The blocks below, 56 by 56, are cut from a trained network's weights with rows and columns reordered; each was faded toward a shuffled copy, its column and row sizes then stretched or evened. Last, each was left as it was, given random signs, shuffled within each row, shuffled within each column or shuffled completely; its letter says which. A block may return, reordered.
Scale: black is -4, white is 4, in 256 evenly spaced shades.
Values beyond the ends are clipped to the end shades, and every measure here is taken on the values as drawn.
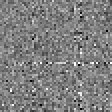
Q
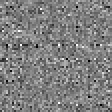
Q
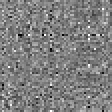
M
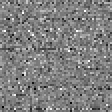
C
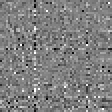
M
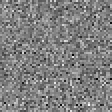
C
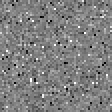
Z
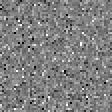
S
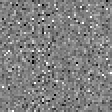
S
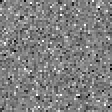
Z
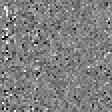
S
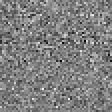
C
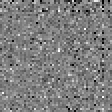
Q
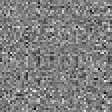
M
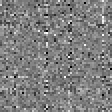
Q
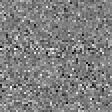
C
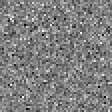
Z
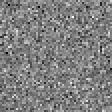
Z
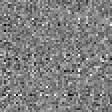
Q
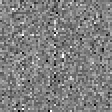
S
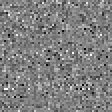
C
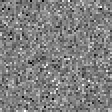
Z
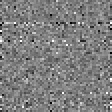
Q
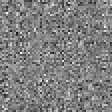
M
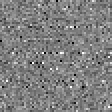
C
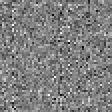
S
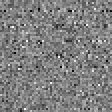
C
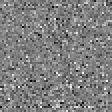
C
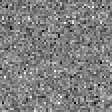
C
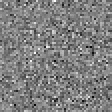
Q
